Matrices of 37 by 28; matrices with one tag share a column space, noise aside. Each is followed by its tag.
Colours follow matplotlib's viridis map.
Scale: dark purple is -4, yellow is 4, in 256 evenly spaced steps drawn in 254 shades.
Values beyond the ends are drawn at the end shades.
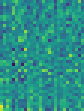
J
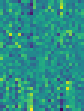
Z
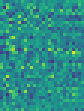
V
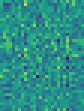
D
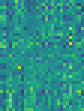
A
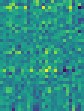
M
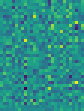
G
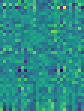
M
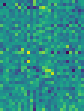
M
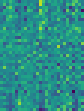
A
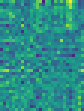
J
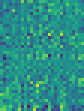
Z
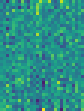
Z
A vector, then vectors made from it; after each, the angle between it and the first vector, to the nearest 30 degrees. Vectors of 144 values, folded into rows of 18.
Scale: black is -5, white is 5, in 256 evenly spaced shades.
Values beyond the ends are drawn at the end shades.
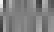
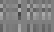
90 degrees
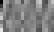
150 degrees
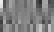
30 degrees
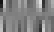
150 degrees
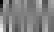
150 degrees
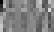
150 degrees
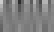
60 degrees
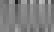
90 degrees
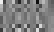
60 degrees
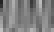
120 degrees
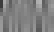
150 degrees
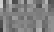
30 degrees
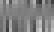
60 degrees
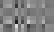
90 degrees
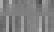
60 degrees
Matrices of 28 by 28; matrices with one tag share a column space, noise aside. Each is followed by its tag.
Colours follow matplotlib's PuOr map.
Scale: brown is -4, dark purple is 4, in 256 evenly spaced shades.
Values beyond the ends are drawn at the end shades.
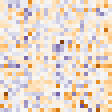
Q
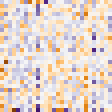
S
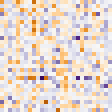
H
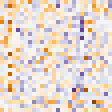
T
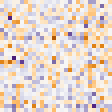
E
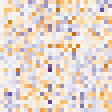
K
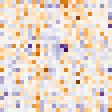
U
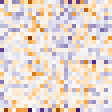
S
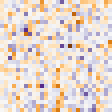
K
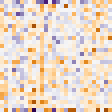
S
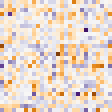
Q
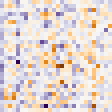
Q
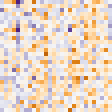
H
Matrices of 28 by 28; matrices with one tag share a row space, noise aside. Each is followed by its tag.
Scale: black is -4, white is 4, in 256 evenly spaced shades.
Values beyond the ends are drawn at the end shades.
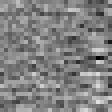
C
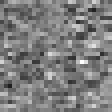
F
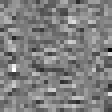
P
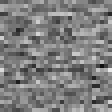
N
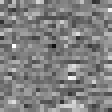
P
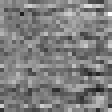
C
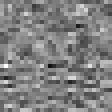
F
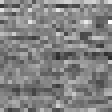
C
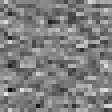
F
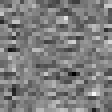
P
